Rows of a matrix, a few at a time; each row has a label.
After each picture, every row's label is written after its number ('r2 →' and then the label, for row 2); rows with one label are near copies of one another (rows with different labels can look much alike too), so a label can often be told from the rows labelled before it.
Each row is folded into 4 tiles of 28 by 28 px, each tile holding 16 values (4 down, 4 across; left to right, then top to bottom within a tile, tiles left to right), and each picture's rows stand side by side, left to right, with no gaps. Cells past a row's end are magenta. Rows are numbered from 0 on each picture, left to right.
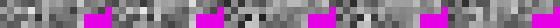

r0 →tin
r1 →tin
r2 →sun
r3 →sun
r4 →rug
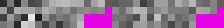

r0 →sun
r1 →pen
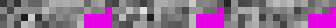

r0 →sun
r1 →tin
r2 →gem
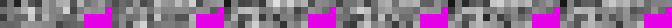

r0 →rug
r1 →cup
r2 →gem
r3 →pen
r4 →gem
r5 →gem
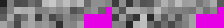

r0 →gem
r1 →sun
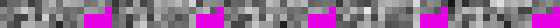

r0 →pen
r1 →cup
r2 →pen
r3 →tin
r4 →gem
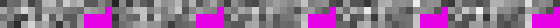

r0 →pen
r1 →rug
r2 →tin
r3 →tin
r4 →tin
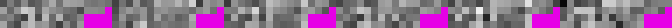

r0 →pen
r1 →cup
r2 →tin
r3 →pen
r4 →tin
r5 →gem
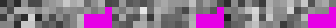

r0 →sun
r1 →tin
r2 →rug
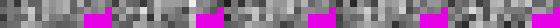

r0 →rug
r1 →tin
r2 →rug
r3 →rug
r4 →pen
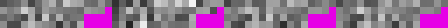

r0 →pen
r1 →cup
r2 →pen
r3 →pen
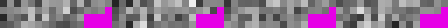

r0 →rug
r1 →cup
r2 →gem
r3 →pen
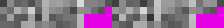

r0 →tin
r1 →tin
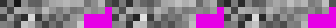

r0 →sun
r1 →sun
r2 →sun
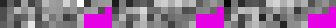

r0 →cup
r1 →gem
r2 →gem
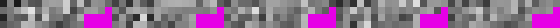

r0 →rug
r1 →sun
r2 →tin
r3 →cup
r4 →rug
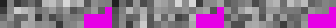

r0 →gem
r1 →cup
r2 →pen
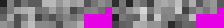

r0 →gem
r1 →rug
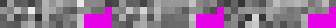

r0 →tin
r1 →tin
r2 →sun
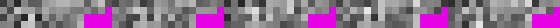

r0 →sun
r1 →pen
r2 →rug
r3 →tin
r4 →cup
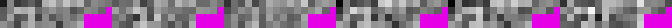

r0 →gem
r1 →pen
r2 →cup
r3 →gem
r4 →gem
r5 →tin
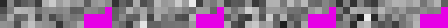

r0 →gem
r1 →cup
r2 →pen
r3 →sun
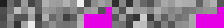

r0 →cup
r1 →sun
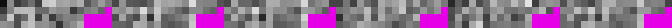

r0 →gem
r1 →tin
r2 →tin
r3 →rug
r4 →cup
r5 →tin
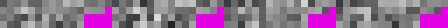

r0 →pen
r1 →pen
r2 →cup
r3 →gem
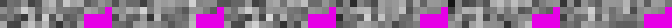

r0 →pen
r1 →tin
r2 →pen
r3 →rug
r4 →gem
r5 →rug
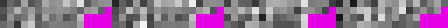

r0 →cup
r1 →cup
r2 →tin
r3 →rug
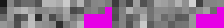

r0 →gem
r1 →cup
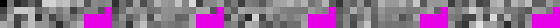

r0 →gem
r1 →cup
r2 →sun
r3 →cup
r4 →pen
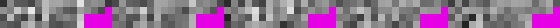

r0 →tin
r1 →tin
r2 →rug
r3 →pen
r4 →sun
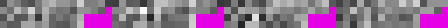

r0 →tin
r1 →tin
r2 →sun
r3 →cup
